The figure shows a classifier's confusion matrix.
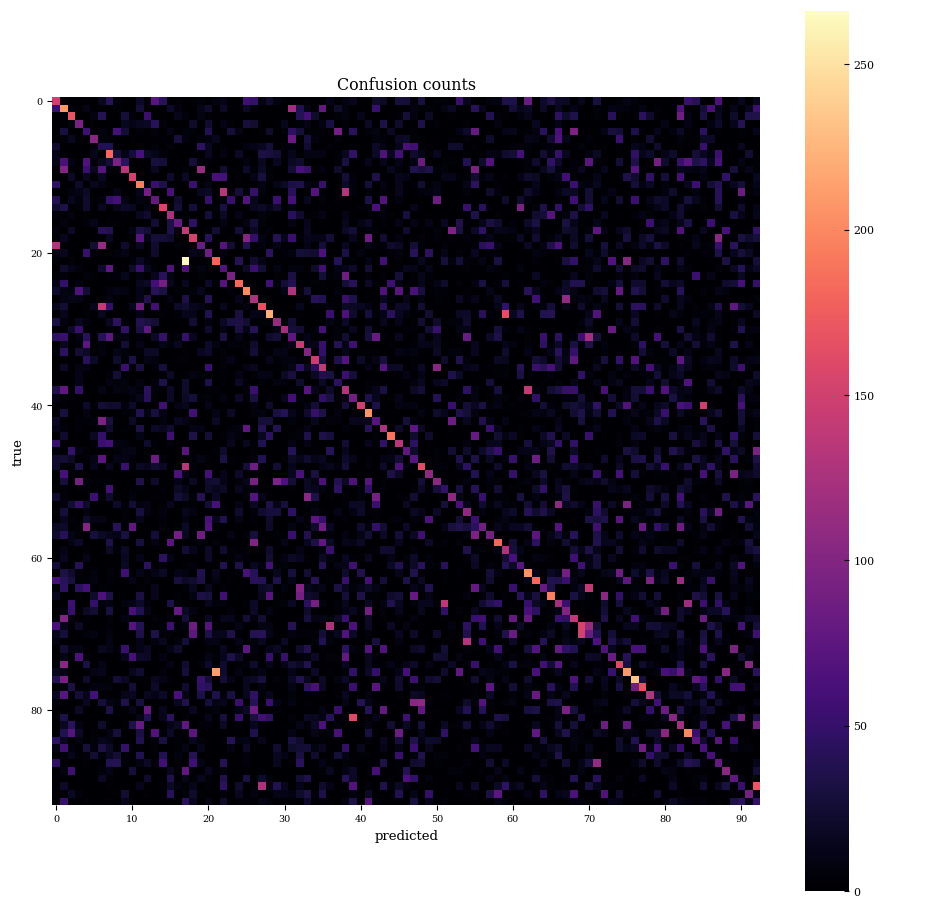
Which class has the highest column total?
1
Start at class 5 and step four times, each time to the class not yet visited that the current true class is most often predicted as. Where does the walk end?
36
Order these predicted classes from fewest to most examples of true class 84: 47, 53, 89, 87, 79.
53, 79, 47, 89, 87
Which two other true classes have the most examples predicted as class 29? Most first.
50, 13
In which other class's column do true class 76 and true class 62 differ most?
67
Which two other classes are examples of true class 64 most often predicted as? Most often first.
70, 32
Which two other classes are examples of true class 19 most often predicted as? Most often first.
0, 6
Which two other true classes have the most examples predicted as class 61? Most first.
14, 7
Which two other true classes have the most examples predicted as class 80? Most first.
83, 67
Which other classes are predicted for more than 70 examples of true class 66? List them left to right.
34, 51, 83
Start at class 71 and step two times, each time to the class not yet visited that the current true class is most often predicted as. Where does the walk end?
87
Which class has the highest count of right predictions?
76
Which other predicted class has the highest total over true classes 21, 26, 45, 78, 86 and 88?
17
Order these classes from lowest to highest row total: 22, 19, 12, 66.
22, 12, 19, 66
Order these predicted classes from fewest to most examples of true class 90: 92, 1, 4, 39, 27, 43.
4, 1, 43, 39, 27, 92
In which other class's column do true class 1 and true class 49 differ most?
31
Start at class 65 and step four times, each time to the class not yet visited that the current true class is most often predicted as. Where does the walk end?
92
